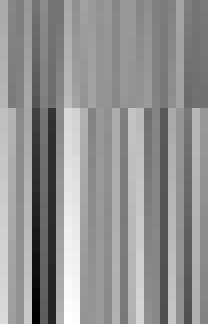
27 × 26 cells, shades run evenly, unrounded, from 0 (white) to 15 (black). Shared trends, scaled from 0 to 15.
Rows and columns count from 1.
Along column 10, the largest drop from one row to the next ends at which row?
10
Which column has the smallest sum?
9
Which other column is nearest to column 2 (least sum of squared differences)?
15
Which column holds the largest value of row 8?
5
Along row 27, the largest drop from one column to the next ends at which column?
8
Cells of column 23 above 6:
18
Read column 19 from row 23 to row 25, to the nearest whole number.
7 7 7
